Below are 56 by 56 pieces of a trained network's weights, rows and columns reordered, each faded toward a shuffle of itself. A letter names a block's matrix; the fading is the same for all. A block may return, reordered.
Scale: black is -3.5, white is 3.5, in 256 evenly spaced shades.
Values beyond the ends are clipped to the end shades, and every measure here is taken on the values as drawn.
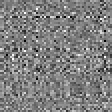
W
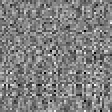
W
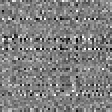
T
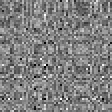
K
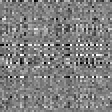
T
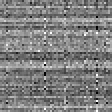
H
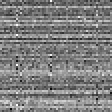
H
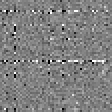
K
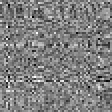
W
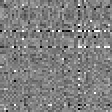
K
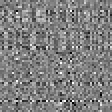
W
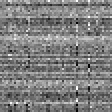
H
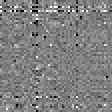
K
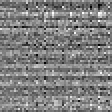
H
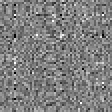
K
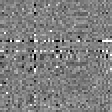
K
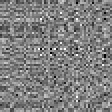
K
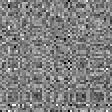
K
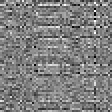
W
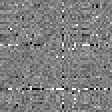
K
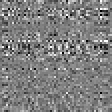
T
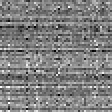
H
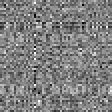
W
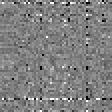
K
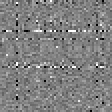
K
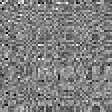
K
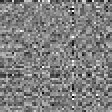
W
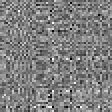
K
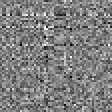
W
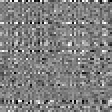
T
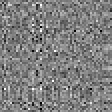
K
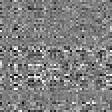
T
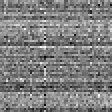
H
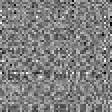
K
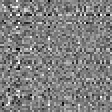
W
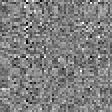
K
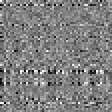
T
